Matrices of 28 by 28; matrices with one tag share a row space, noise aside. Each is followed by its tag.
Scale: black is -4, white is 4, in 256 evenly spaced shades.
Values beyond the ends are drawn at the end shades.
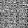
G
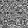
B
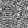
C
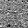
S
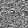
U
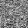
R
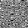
U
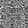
U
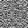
B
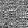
G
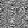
U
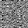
C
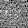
G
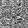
C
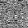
S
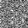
U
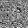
C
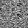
C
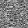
R
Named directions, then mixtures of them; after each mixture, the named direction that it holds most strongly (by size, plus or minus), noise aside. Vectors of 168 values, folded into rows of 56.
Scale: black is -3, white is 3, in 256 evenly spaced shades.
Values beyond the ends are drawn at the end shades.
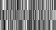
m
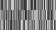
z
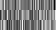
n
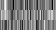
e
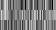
e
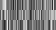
m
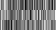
e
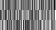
n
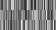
z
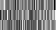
n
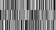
z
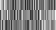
n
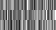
z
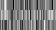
e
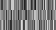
z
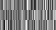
z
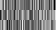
n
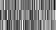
n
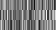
m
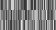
z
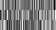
n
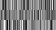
m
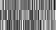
n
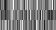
e
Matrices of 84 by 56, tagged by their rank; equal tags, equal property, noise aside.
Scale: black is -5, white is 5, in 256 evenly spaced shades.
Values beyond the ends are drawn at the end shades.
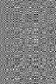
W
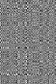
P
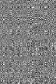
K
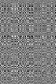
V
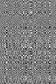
W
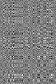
P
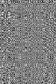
K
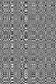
V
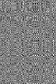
W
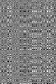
P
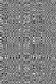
P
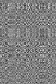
P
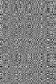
P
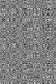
W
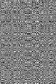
W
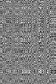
K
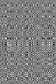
P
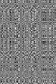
W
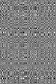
P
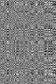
V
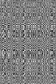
P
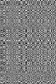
V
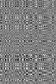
V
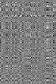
P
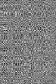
K
